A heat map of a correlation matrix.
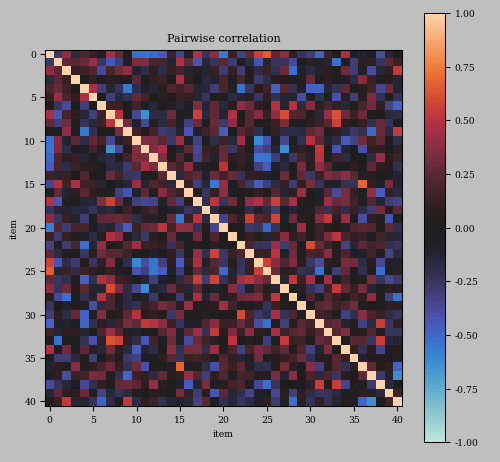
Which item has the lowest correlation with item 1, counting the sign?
33
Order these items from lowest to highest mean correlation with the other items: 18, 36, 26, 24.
18, 24, 36, 26
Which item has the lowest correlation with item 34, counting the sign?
10
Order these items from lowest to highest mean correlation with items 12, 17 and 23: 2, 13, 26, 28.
2, 13, 28, 26
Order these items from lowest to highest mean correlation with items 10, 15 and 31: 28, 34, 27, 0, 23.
0, 34, 27, 28, 23
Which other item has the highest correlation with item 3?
15
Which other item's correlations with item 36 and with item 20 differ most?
11
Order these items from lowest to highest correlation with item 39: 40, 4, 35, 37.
37, 35, 40, 4
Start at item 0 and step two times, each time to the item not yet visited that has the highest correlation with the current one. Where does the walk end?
24
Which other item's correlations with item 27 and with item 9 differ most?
4
